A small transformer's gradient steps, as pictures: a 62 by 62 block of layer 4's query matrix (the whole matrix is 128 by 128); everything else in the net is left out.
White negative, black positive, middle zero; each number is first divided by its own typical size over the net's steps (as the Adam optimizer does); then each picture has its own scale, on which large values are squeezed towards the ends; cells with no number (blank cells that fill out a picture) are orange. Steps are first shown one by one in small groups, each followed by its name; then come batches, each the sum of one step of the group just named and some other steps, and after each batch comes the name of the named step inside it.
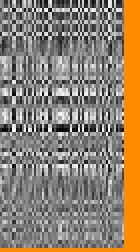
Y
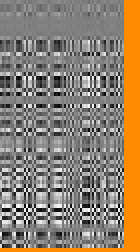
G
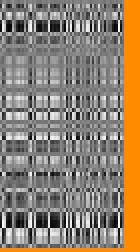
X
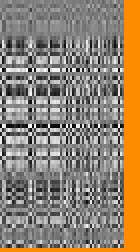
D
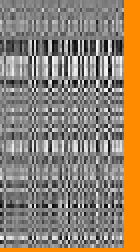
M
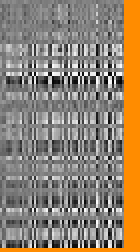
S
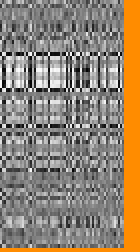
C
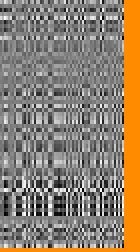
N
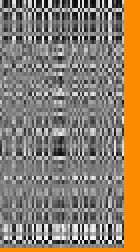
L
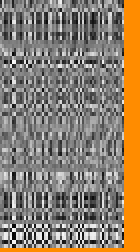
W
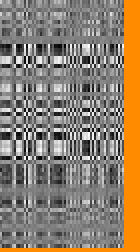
G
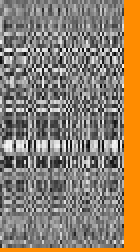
D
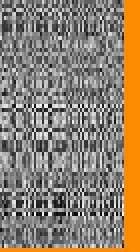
N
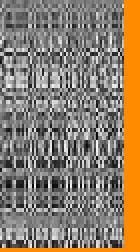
C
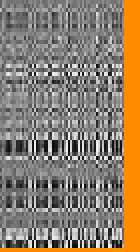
S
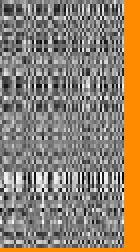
G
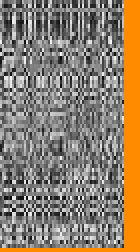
L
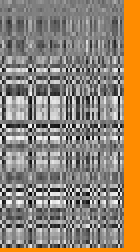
D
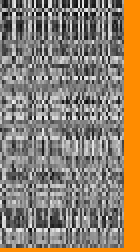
X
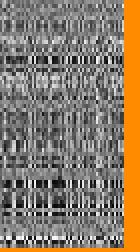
N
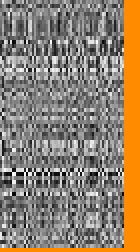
M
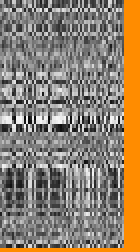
Y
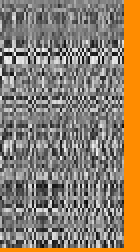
D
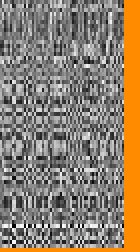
W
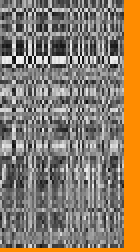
Y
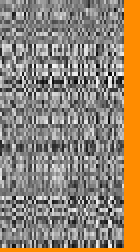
S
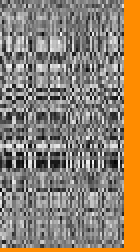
C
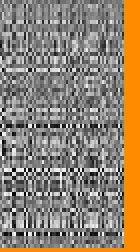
D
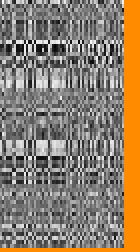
C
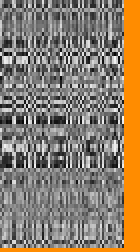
L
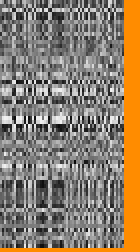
Y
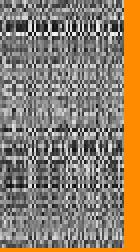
Y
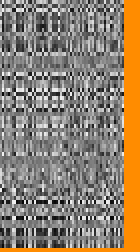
G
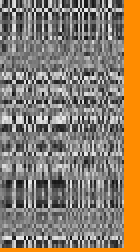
Y
